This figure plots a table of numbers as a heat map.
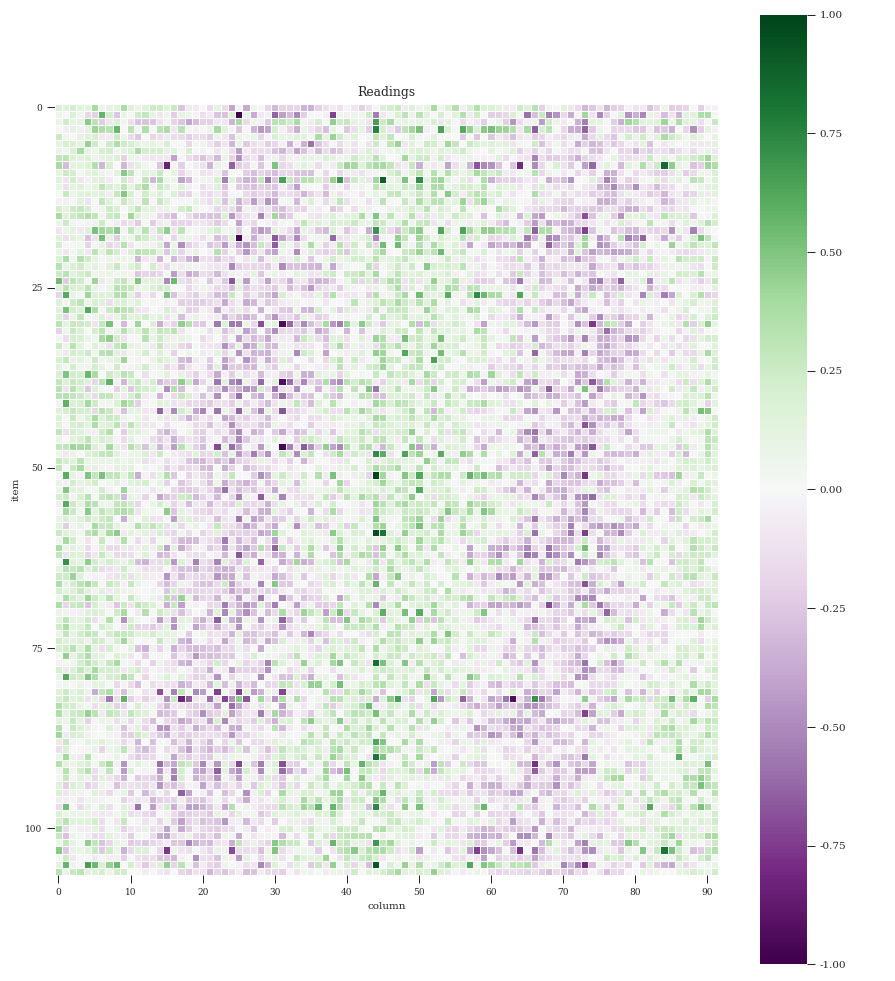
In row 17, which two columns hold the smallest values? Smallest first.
73, 66
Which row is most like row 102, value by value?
2
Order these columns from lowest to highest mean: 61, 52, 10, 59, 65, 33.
65, 33, 61, 59, 10, 52
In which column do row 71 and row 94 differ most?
28
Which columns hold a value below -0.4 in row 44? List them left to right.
24, 73, 74
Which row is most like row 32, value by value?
34
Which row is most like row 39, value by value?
69
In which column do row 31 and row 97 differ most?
36
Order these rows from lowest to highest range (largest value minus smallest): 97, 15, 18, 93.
93, 15, 97, 18
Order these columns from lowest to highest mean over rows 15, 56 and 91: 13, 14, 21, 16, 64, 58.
16, 14, 21, 64, 58, 13
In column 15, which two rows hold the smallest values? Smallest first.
8, 103
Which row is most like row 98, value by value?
4
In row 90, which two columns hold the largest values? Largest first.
44, 86
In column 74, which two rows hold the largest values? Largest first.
97, 26
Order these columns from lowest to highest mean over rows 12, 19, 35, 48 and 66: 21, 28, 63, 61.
21, 28, 63, 61
